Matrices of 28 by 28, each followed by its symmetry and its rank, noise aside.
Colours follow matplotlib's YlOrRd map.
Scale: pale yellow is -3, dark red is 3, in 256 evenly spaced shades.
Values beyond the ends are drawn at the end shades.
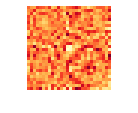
symmetric, rank five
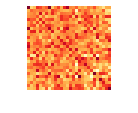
symmetric, rank six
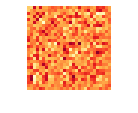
symmetric, rank five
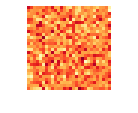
no symmetry, rank six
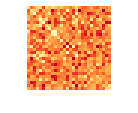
symmetric, rank six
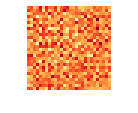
no symmetry, rank five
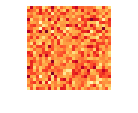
no symmetry, rank seven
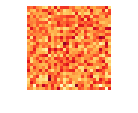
no symmetry, rank five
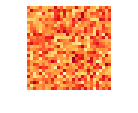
no symmetry, rank seven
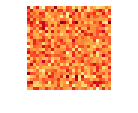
no symmetry, rank five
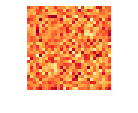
symmetric, rank seven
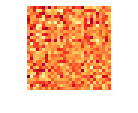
no symmetry, rank five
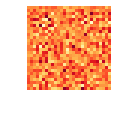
no symmetry, rank six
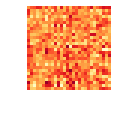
no symmetry, rank seven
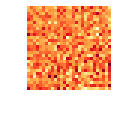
antisymmetric, rank six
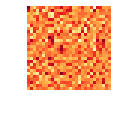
no symmetry, rank six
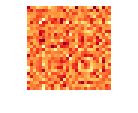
symmetric, rank seven
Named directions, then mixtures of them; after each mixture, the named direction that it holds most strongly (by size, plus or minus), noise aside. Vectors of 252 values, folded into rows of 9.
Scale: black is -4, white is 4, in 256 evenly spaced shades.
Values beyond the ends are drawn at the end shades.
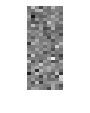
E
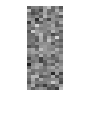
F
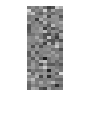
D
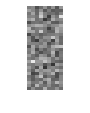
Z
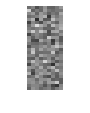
Z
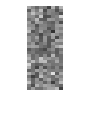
F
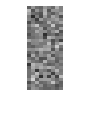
D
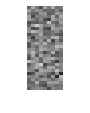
E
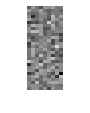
E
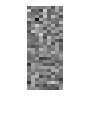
F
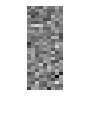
E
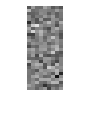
F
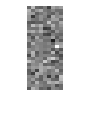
E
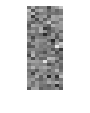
D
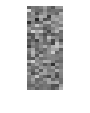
Z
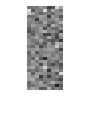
D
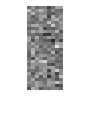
D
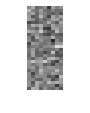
Z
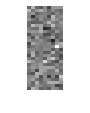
E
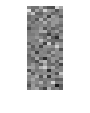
D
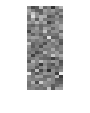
E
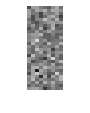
E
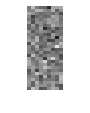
E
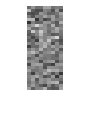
F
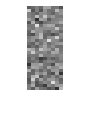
F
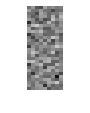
Z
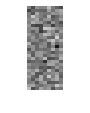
D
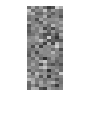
D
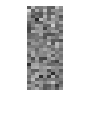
D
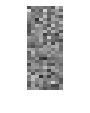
D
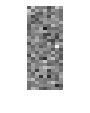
D
